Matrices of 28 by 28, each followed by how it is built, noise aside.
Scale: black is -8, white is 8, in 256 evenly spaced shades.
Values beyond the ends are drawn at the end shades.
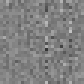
uneven columns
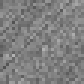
Hankel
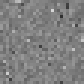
sparse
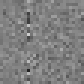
uneven columns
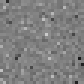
sparse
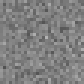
noise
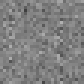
uneven columns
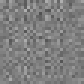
low rank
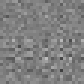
low rank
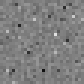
sparse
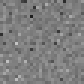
sparse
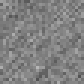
Hankel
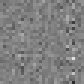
uneven columns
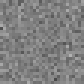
noise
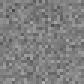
noise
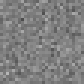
noise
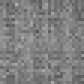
blocks
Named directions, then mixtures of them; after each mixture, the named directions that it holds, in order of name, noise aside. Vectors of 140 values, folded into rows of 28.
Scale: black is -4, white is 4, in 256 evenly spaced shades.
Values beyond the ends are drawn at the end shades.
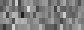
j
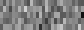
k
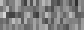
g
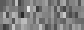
j.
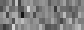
j.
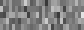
g, k.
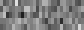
g, j, k.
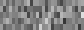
k.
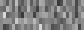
g, j, k.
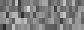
j.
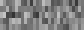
g.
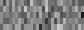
k.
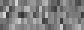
g, j, k.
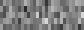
g, k.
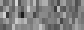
g, j.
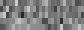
g, j, k.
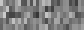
g.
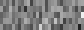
k.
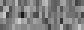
g, j, k.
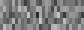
g, j, k.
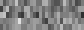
g, j, k.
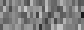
k.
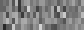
j, k.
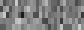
g, j, k.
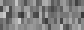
g, j, k.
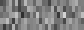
g, j, k.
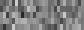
j.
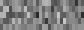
g, k.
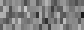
g, k.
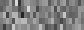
j.
